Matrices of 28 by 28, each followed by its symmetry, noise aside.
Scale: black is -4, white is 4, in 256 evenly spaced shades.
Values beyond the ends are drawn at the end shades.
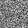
antisymmetric.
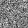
symmetric.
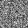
symmetric across the other diagonal.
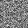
mirrored top to bottom.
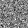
symmetric across the other diagonal.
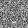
mirrored left to right.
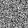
antisymmetric.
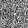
mirrored top to bottom.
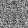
mirrored left to right.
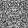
mirrored left to right.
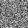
antisymmetric.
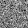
no symmetry.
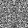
mirrored left to right.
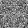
mirrored left to right.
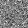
symmetric across the other diagonal.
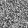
symmetric across the other diagonal.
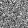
antisymmetric.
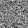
no symmetry.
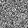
symmetric.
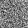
no symmetry.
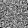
antisymmetric.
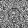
mirrored left to right.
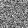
same after a half turn.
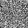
antisymmetric.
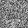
no symmetry.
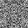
mirrored left to right.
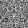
mirrored left to right.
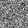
symmetric across the other diagonal.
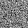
antisymmetric.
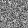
antisymmetric.
